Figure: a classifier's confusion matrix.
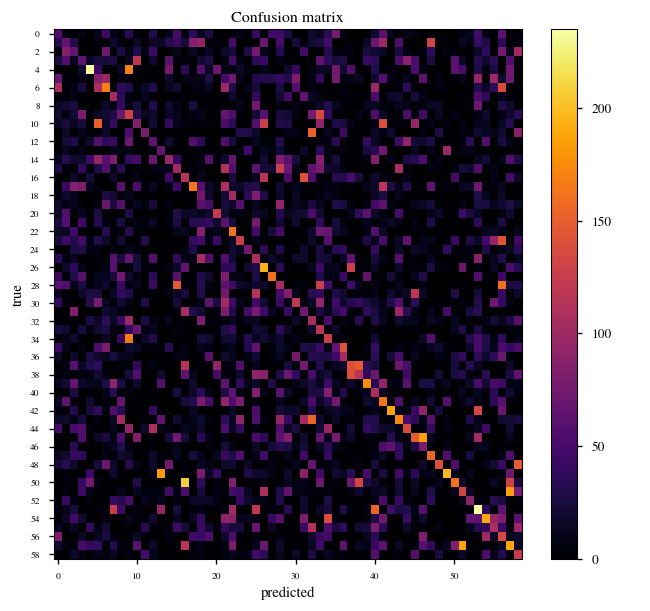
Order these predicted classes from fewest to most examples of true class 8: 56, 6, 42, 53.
42, 6, 56, 53
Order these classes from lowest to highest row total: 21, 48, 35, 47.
21, 47, 48, 35
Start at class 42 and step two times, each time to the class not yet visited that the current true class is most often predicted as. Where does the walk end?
40
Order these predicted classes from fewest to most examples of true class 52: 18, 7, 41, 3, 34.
3, 18, 34, 7, 41
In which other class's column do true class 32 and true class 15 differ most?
28
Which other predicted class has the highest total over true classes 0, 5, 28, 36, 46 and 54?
56
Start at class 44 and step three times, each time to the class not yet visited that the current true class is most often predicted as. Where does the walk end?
33
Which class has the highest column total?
25
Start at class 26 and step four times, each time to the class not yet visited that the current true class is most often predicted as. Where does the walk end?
18
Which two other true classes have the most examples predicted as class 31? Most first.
16, 43
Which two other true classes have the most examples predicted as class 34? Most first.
54, 44
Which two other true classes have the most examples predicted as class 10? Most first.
3, 45
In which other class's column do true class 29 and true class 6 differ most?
45
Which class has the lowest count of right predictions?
8
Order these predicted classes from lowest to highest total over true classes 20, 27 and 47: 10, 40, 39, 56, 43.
10, 40, 56, 43, 39
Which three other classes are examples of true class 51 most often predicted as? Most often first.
57, 26, 58
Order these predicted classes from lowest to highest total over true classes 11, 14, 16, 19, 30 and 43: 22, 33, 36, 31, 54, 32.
54, 36, 22, 33, 31, 32
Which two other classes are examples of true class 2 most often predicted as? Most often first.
58, 1
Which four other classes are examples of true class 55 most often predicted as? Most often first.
32, 58, 40, 25
